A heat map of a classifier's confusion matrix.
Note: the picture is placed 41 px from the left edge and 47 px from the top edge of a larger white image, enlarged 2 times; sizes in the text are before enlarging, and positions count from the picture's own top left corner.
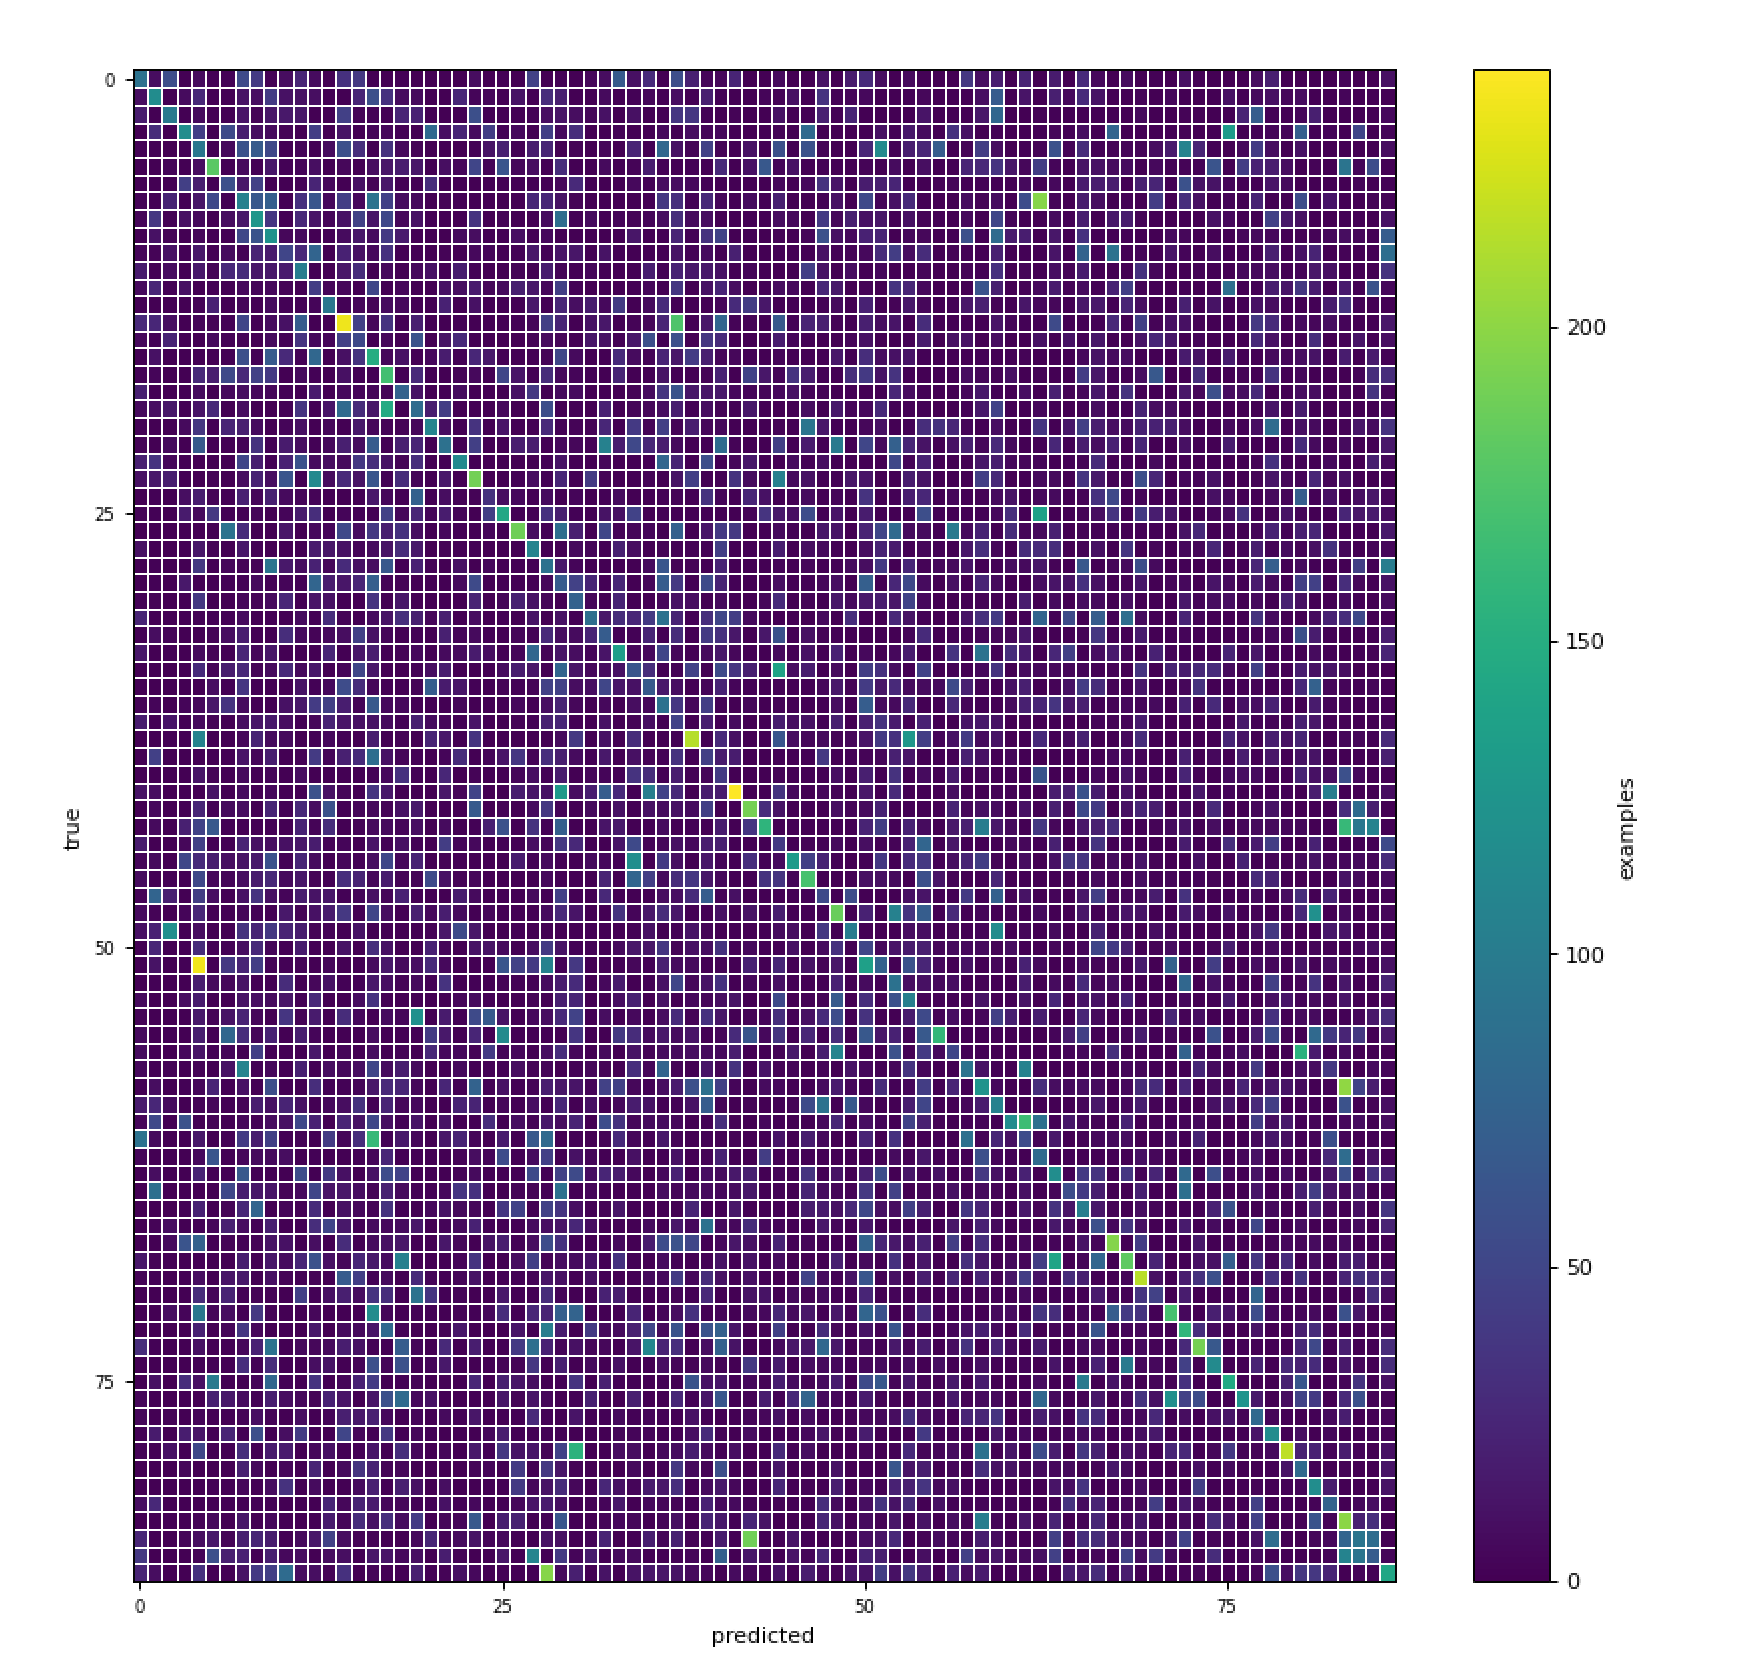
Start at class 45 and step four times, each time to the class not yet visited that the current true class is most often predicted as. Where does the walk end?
19
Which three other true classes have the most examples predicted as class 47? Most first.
59, 73, 9
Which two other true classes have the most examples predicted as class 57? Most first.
61, 9
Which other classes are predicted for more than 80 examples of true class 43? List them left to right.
58, 83, 84, 85
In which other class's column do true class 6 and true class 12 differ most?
75
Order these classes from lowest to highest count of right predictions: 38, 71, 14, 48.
71, 48, 38, 14
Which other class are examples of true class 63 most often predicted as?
72
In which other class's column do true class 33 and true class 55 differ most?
25
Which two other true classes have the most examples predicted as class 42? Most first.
84, 55
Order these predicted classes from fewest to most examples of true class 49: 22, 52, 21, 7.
52, 21, 7, 22
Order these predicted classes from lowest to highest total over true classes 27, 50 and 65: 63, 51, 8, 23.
23, 51, 63, 8
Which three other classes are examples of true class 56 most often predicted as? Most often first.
80, 48, 72
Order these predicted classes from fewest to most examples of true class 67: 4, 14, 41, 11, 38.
11, 41, 14, 38, 4
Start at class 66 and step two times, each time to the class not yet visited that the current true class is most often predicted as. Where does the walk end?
16
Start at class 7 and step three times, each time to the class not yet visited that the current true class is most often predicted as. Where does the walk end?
58
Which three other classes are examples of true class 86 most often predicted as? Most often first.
28, 10, 78
